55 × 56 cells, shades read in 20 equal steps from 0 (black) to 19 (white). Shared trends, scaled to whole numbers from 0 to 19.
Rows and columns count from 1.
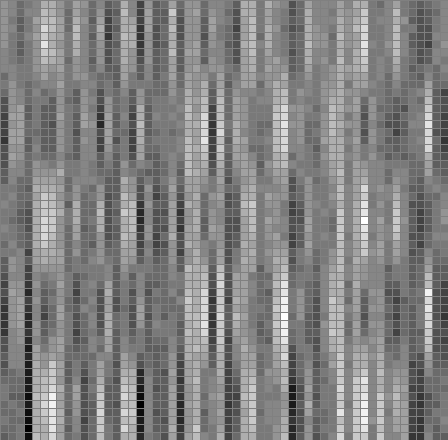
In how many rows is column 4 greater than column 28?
1
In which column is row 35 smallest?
4
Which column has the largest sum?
43
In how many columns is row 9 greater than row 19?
29
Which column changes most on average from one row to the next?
46
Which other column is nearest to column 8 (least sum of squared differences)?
31
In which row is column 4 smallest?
54
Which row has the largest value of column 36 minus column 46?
40
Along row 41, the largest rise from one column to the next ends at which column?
28
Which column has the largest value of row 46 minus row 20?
7
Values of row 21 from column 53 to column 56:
8 12 7 7
